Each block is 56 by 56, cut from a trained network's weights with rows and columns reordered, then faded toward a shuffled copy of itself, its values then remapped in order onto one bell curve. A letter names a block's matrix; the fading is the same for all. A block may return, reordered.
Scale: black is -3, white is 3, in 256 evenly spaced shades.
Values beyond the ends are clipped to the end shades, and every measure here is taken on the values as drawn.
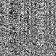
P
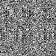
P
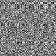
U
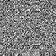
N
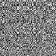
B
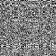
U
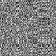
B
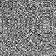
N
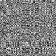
U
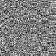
N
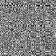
U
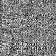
P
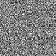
N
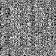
P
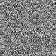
N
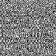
N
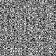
P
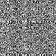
P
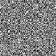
B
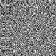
N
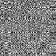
U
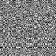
U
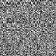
B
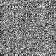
P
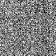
P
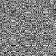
U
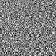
N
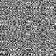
U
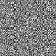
B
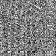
P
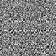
U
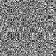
B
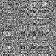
B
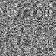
N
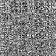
P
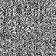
P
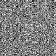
P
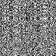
P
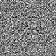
N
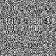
B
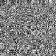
U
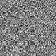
N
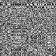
U
